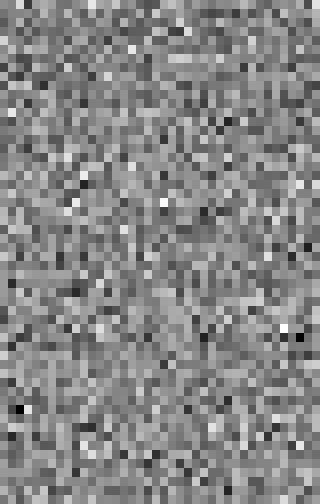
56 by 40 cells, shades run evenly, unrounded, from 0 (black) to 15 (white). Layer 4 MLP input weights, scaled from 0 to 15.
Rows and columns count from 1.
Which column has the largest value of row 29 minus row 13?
34
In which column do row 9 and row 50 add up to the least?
3
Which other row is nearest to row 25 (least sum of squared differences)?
42
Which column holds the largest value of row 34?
33
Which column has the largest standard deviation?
11
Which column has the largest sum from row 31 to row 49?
40
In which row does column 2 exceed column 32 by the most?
13
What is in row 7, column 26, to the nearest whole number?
10
